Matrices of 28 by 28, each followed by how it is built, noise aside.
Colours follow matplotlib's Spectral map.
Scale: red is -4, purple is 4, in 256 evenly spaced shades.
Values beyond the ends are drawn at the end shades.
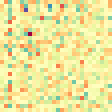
low rank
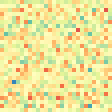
repeating columns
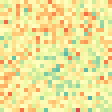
smooth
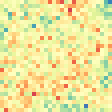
smooth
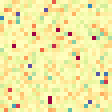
sparse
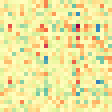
low rank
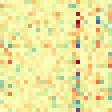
uneven columns
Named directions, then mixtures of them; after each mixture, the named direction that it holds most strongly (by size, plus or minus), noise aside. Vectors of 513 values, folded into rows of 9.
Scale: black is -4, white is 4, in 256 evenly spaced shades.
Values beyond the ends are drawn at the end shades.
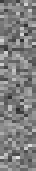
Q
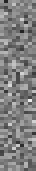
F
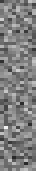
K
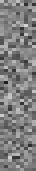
Q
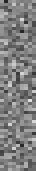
F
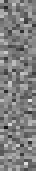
F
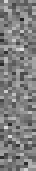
F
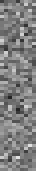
Q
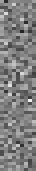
F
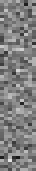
Q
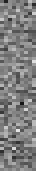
K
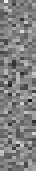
F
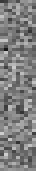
Q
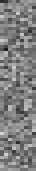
Q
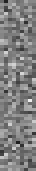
F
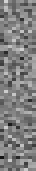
F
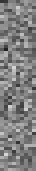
Q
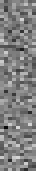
K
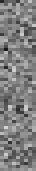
Q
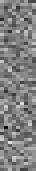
K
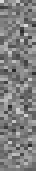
Q
